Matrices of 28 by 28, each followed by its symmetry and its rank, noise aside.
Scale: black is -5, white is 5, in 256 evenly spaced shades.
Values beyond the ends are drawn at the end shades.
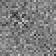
symmetric, rank six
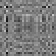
no symmetry, rank three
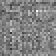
no symmetry, rank four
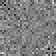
symmetric, rank six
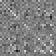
symmetric, rank four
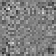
symmetric, rank four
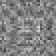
no symmetry, rank three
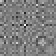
symmetric, rank three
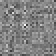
symmetric, rank four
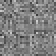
antisymmetric, rank four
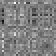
no symmetry, rank three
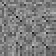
symmetric, rank four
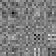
symmetric, rank three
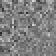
antisymmetric, rank six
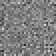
antisymmetric, rank six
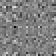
no symmetry, rank four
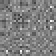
symmetric, rank four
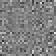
antisymmetric, rank four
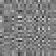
no symmetry, rank three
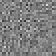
symmetric, rank four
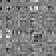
symmetric, rank four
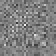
symmetric, rank four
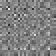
symmetric, rank four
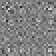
symmetric, rank four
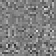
antisymmetric, rank six
